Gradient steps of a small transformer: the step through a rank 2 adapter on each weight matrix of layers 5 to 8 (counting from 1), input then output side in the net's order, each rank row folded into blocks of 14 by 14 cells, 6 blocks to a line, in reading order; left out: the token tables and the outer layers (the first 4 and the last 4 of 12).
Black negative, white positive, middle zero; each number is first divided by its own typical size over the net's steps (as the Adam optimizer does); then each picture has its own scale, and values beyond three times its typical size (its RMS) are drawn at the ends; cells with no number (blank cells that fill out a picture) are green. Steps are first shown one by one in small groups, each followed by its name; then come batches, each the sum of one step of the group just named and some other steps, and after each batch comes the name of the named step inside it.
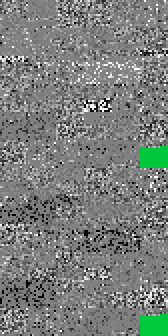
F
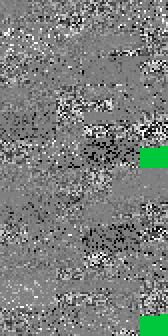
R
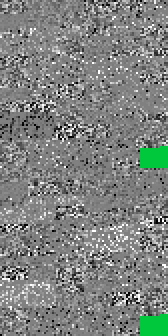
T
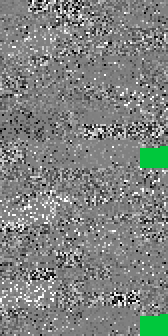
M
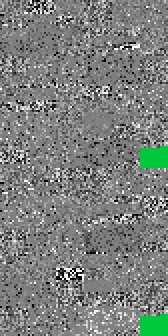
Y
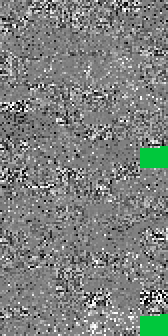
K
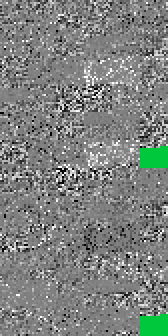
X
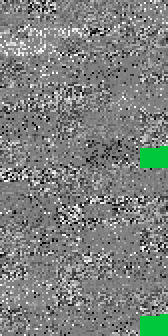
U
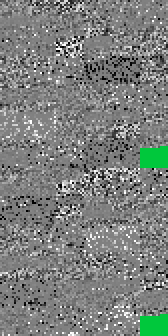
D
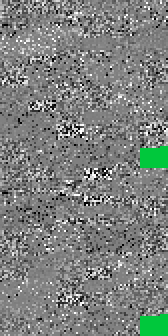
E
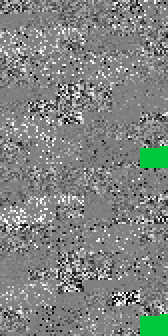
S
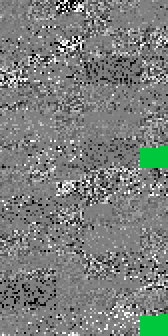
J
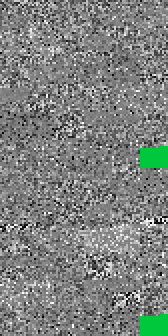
T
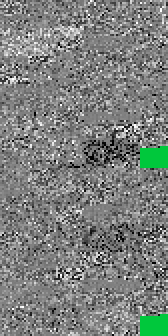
R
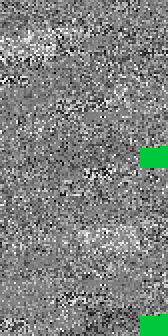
E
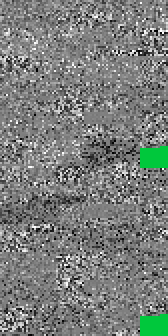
R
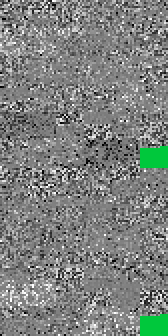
K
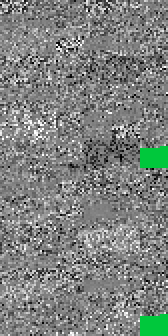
D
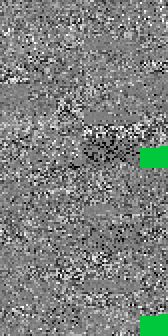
R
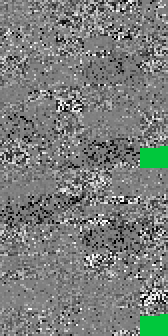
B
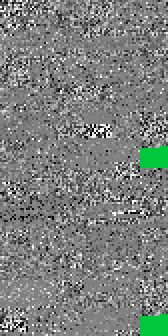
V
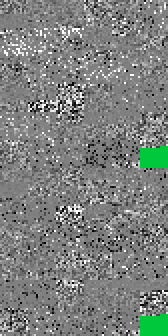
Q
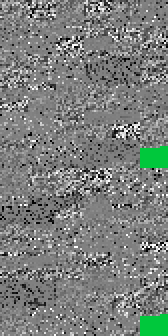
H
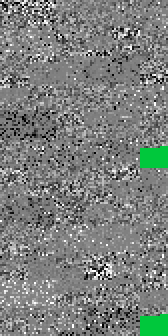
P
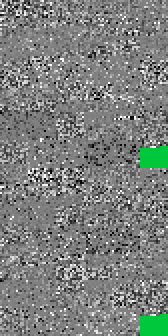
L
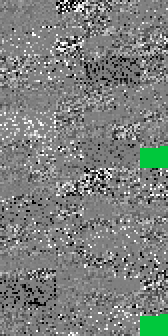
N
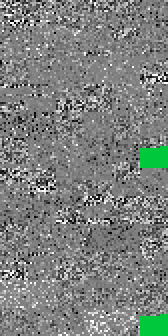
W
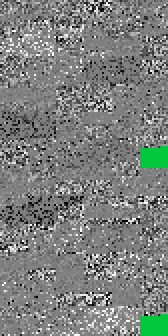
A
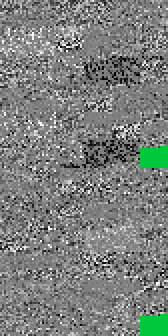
N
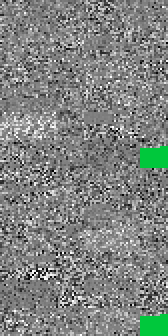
L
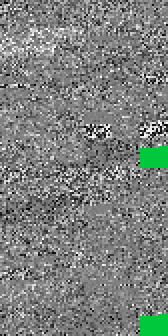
V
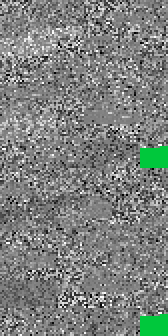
H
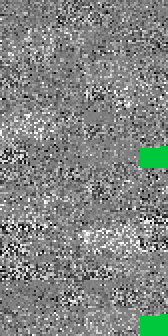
L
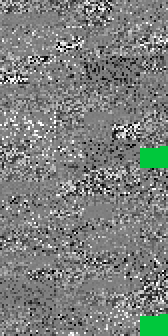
N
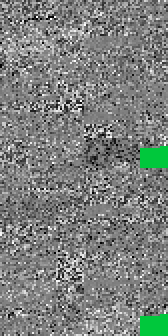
W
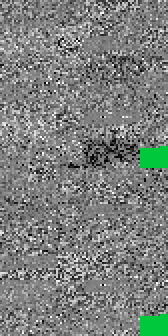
B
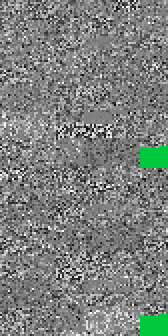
V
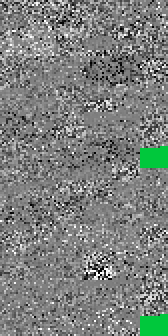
P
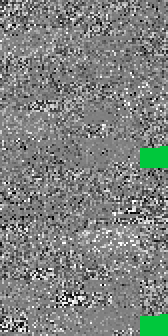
V
